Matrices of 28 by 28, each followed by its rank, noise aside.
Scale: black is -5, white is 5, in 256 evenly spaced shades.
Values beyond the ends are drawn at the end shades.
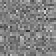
six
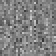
seven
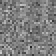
six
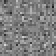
five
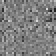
four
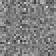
six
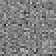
seven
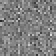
eight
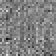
five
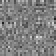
four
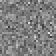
seven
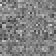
seven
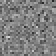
eight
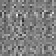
four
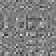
four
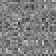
four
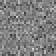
seven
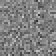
eight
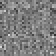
six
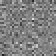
four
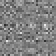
four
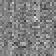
six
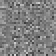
seven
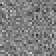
eight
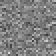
seven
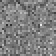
eight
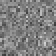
five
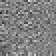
five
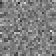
six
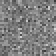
seven
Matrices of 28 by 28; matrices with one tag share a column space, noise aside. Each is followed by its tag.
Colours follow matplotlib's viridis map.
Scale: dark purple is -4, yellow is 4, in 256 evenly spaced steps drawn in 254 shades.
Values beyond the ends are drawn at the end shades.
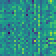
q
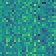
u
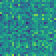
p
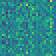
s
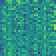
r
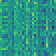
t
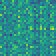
r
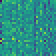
q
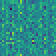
q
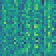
q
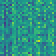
u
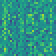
p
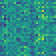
u
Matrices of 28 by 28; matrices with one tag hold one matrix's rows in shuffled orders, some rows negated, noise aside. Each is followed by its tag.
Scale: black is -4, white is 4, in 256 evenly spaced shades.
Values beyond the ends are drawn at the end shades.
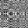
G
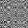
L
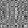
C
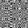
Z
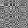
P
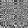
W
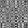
C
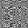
Z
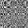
L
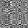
Z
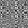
C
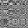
G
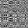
G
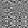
Z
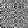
W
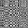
P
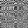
W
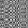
P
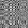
P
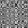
C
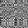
W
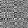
W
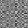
C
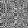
W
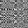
W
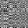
G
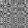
L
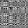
G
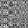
G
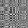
P
